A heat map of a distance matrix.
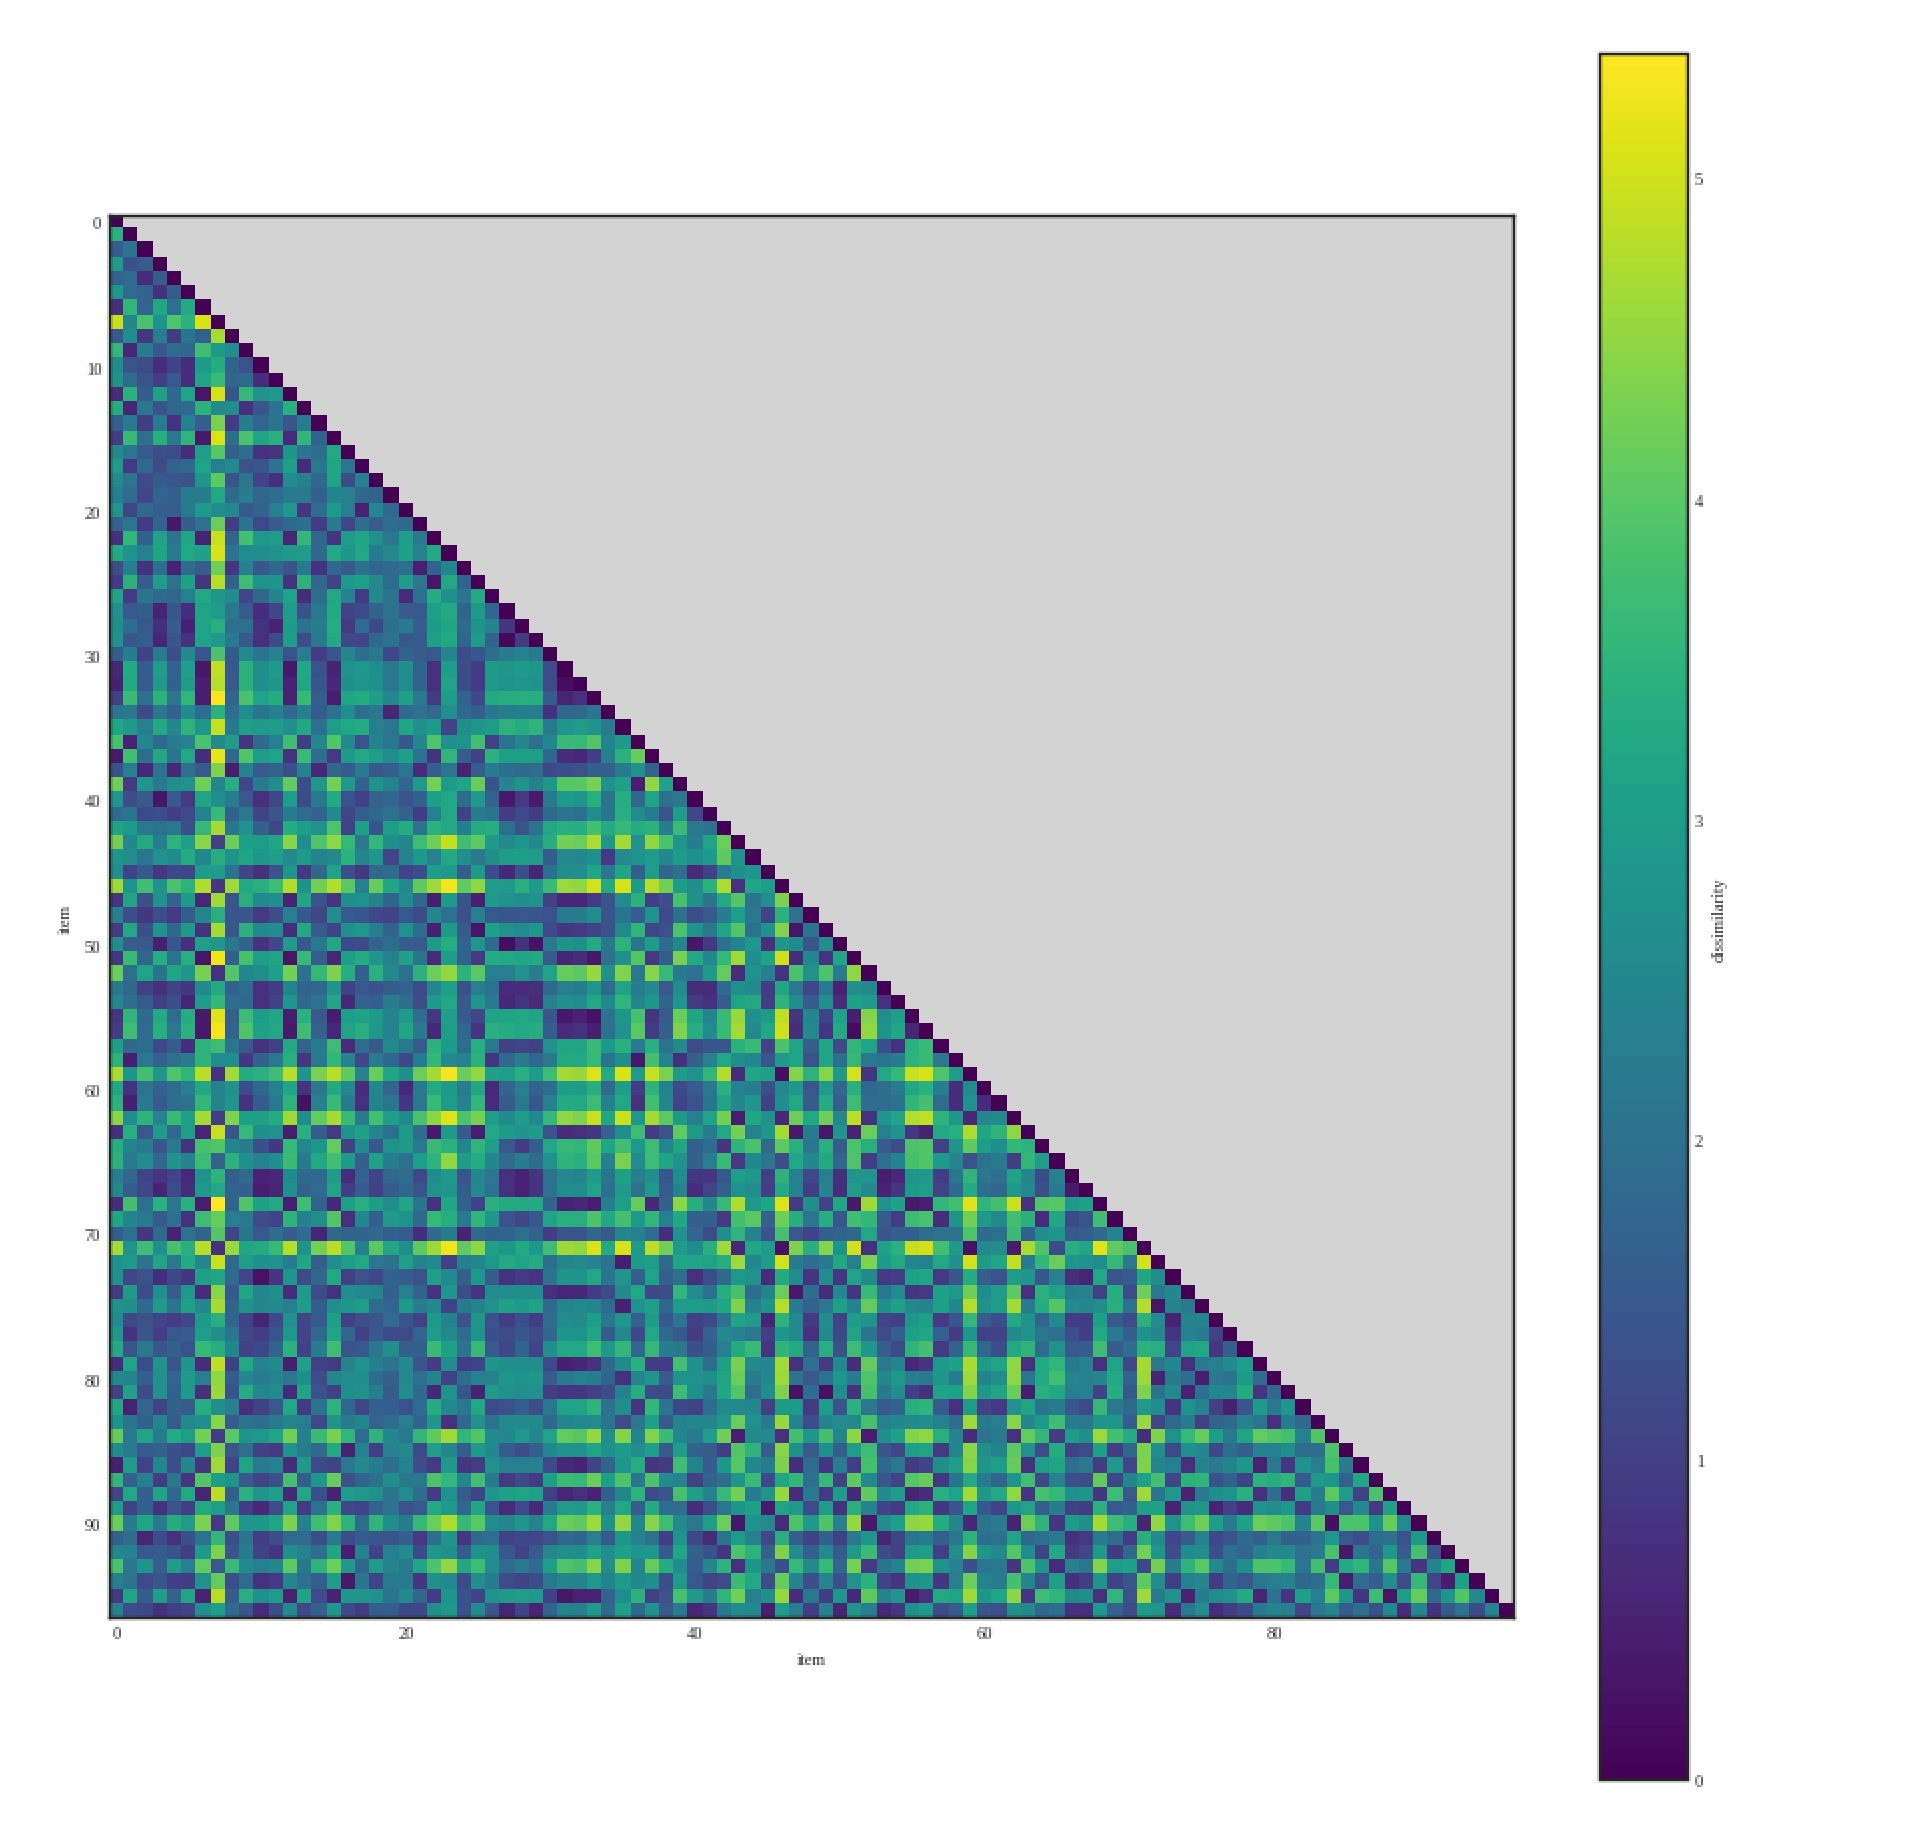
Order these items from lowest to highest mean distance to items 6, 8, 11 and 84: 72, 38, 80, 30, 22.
38, 30, 22, 80, 72
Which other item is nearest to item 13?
61
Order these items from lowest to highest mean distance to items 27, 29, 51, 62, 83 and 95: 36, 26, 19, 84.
19, 26, 36, 84
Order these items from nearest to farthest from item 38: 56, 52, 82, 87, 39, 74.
74, 56, 82, 87, 39, 52
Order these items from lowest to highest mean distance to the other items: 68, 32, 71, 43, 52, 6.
32, 6, 68, 52, 43, 71
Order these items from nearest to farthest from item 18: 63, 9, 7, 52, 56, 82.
82, 9, 63, 56, 52, 7
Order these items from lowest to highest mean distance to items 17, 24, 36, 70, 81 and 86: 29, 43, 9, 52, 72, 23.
29, 9, 72, 23, 52, 43
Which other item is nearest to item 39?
36
